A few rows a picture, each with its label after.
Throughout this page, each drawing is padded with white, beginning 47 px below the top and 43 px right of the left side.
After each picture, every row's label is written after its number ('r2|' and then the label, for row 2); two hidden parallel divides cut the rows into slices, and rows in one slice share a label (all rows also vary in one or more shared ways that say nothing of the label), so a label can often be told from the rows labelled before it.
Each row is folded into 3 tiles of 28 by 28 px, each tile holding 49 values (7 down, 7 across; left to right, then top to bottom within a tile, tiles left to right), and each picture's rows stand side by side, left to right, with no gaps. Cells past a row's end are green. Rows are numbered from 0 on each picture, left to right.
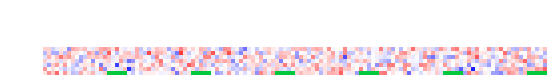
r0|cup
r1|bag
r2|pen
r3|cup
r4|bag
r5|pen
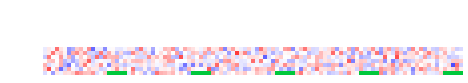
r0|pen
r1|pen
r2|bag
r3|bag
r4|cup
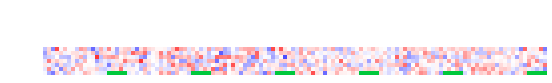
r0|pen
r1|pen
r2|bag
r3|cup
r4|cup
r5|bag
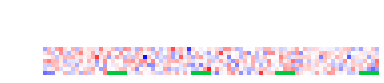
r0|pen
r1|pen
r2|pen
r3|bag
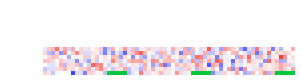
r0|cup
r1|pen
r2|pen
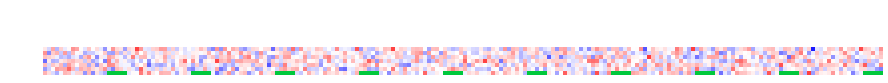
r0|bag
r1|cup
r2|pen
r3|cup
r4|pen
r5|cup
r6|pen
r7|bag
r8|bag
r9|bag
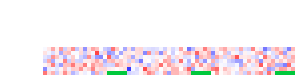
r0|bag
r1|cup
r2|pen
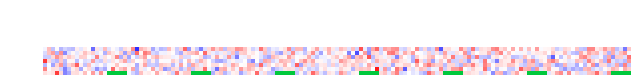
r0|pen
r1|pen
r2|bag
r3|pen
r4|pen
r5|bag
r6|pen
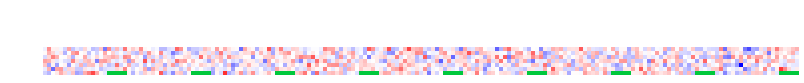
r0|pen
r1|cup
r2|pen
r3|bag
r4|bag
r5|pen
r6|cup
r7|cup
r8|pen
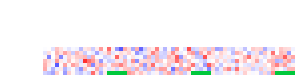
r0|pen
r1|bag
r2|cup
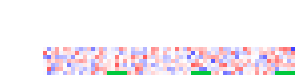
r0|pen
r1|bag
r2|bag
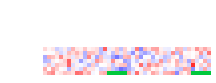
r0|bag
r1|bag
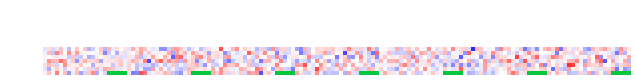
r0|cup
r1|pen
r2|bag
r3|bag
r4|cup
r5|pen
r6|bag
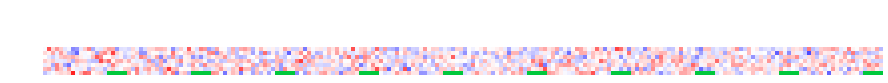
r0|pen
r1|bag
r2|bag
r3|pen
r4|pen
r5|cup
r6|bag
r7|bag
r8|cup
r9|bag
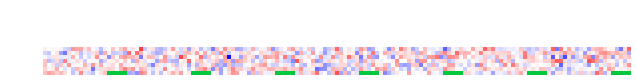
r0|cup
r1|pen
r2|pen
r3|pen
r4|pen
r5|cup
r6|pen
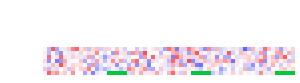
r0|bag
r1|pen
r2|pen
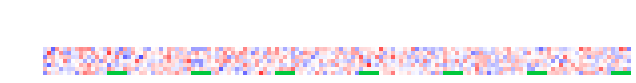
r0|pen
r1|pen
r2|pen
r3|cup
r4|cup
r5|cup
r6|bag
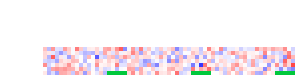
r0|bag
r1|pen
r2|bag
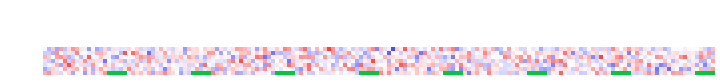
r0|bag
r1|cup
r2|bag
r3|bag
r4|bag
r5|cup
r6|pen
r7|pen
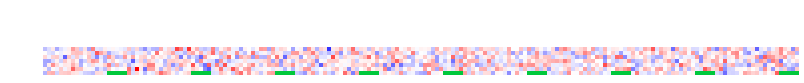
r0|bag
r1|bag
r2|bag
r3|pen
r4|pen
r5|cup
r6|pen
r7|cup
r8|pen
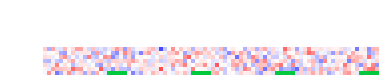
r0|bag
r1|cup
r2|bag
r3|pen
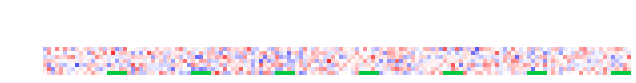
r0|pen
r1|bag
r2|bag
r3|cup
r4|cup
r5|bag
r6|cup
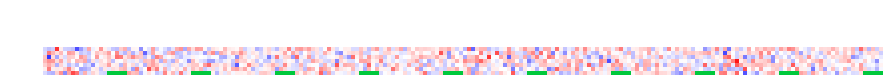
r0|pen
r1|bag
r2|cup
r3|cup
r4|cup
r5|pen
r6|bag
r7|cup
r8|bag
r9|cup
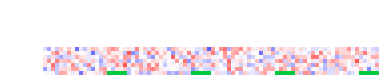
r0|cup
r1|bag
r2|cup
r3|cup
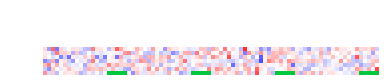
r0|bag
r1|cup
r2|cup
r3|cup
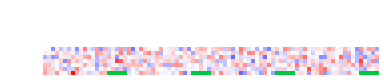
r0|cup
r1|cup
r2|bag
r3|bag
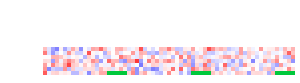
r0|bag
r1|pen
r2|cup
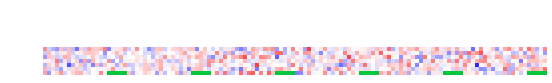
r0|cup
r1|cup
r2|pen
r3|pen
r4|bag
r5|pen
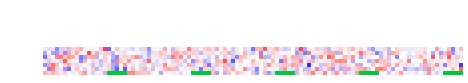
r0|bag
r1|cup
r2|cup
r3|pen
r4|pen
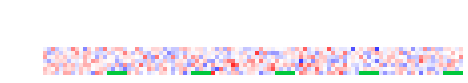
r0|bag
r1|bag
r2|bag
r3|bag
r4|cup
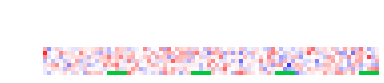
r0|cup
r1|cup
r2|cup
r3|pen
